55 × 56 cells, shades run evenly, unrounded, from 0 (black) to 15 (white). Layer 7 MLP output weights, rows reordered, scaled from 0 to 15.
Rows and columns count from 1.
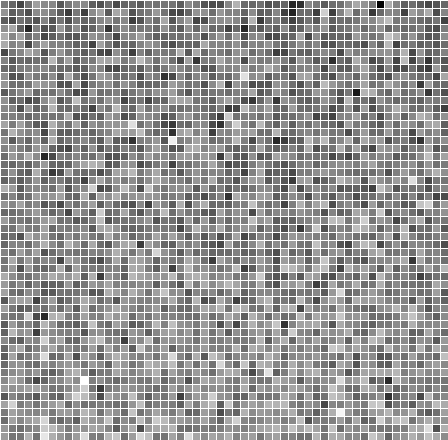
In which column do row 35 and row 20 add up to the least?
42
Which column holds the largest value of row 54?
54
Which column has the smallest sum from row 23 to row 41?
35
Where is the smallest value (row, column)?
1, 48
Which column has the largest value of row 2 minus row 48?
49
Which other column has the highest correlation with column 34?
37
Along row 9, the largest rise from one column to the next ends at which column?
55
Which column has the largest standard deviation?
6
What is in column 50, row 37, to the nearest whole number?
7
